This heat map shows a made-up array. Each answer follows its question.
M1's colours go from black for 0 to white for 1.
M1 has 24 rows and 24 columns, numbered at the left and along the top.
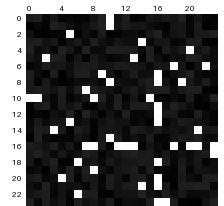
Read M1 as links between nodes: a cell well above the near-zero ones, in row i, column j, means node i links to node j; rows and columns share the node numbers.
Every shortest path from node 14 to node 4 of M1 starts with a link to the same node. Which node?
node 21
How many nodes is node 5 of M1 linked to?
2
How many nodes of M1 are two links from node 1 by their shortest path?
3
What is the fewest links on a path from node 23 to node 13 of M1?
2
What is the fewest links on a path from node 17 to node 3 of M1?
5
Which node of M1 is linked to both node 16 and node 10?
node 8
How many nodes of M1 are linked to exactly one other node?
12
